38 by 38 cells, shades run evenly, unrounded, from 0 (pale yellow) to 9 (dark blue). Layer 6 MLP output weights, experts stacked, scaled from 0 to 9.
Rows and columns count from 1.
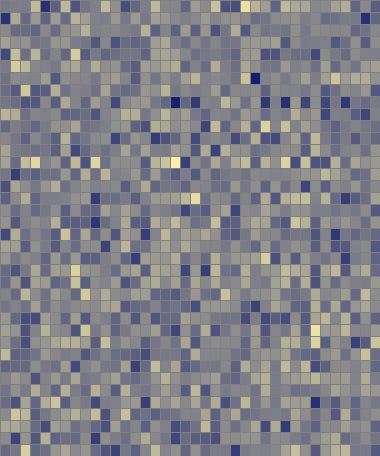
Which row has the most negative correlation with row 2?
30
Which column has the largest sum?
14
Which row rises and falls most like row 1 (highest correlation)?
31
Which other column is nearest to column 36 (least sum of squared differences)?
28
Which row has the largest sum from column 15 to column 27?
12
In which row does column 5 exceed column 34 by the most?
1
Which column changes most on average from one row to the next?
8
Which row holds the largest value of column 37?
2
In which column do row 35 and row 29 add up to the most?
36
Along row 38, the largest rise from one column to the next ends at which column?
4
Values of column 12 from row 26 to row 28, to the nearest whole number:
3 6 6
